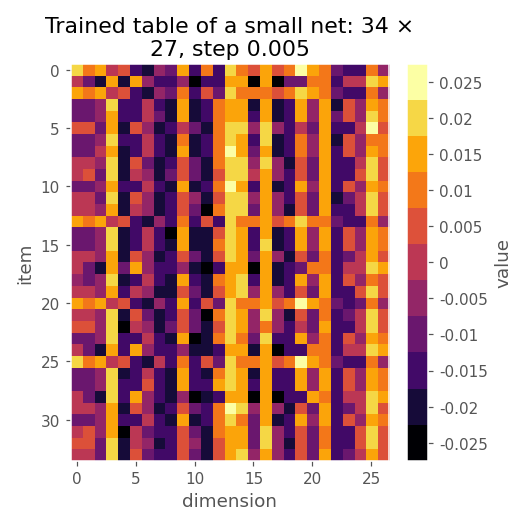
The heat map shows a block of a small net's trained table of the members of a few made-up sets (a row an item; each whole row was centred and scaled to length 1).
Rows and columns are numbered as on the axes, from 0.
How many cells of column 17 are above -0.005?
5
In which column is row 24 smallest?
17
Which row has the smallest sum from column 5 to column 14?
28
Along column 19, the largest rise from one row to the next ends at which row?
25
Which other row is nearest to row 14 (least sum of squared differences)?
15
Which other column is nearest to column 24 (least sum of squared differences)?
6
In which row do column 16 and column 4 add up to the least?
22
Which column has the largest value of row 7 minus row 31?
23
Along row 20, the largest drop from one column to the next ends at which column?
10
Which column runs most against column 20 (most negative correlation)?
12
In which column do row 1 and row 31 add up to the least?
4
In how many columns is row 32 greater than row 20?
10
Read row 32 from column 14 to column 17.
0.015 -0.01 0.02 -0.005
